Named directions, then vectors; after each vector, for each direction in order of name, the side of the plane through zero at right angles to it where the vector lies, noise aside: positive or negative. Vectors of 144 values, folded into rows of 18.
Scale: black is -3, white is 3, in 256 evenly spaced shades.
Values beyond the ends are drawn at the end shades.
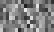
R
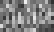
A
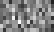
positive, positive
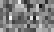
negative, positive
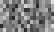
negative, negative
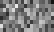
positive, positive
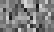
positive, negative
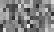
negative, negative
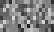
positive, positive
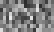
negative, positive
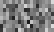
negative, negative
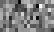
positive, negative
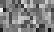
positive, negative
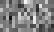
positive, negative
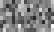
negative, negative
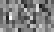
negative, positive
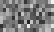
negative, negative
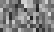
positive, negative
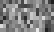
positive, positive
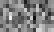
negative, positive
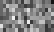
positive, positive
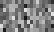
positive, positive
